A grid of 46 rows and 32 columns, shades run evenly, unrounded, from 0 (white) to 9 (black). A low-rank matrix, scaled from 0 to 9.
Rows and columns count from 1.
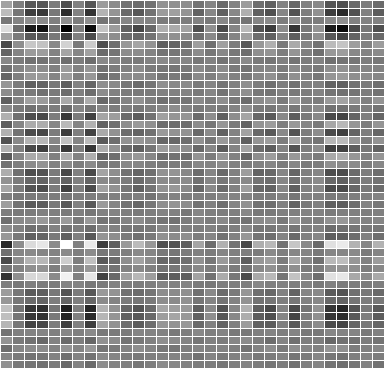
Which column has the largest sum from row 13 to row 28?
6
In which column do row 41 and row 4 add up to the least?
1
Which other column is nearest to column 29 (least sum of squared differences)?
8
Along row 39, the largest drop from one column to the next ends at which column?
9
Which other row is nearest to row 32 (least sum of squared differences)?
42
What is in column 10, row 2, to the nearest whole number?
4
